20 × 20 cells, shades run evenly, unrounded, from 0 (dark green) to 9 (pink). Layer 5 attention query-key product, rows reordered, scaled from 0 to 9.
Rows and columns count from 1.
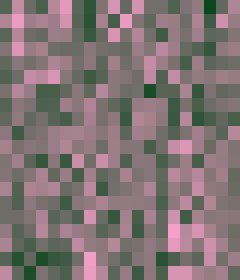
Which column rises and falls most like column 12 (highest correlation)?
10
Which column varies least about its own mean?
20
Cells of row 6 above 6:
5
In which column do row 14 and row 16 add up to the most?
8
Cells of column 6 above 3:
15
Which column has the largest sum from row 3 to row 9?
2
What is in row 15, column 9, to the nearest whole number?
6
